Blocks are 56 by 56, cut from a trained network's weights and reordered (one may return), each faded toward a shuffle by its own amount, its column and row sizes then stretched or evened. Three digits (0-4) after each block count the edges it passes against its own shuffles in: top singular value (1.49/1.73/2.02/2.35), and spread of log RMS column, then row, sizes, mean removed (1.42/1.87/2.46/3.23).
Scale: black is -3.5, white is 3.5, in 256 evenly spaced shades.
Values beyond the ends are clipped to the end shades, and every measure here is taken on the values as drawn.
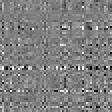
3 3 3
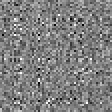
3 2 2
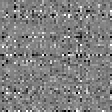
2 3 3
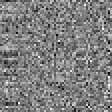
3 1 0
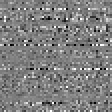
1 1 4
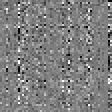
2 4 1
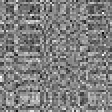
4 1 0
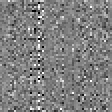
2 3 1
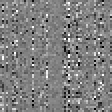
1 4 0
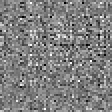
1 2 3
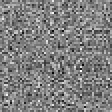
3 1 1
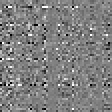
2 3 3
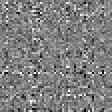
2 3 3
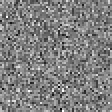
2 1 0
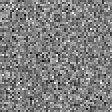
2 0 1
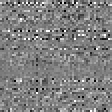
2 1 4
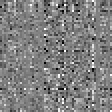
3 4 1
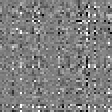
3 3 3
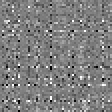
1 3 3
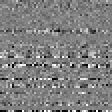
4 0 4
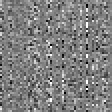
1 4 0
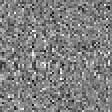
2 2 1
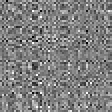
4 2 3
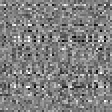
4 1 3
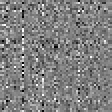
3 3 1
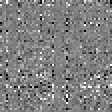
0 3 3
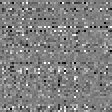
1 2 4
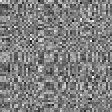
4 1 1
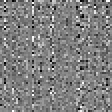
3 4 1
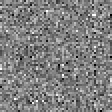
0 2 0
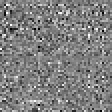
2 2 3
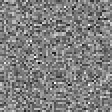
3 0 1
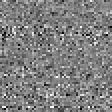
1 0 3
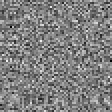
3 0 0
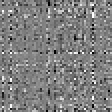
1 4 3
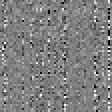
1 4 0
